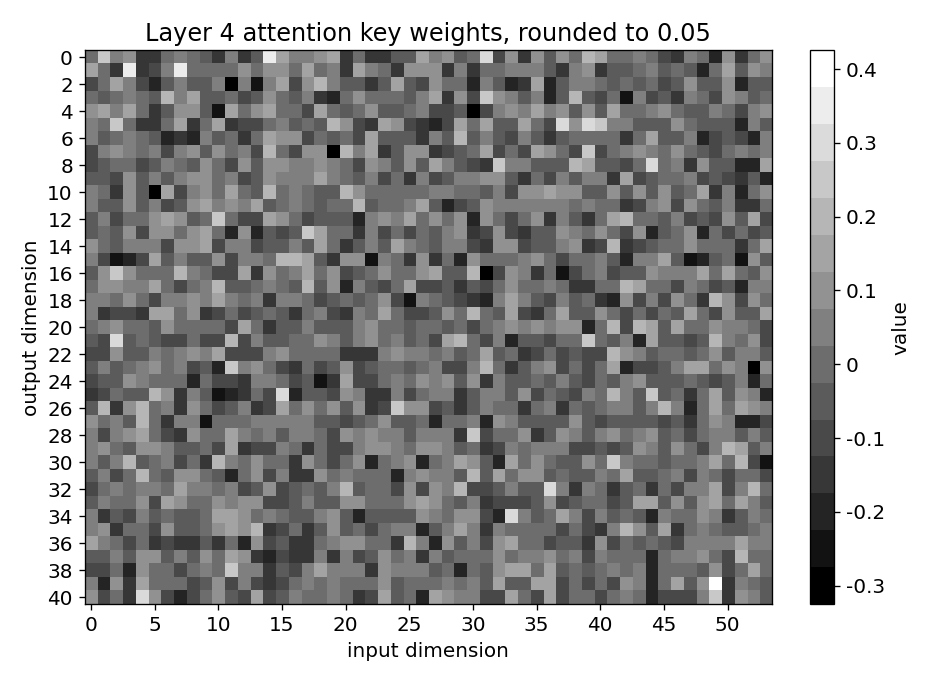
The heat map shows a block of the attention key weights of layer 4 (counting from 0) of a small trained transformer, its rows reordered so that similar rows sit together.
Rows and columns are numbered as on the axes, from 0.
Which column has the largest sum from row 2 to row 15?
14
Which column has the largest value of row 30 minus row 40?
3
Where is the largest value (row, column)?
39, 49
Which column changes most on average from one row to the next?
11
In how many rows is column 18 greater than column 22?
19
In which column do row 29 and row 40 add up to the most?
4
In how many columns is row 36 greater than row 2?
25
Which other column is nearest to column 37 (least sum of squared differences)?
40
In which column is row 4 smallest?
30
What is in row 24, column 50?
-0.05
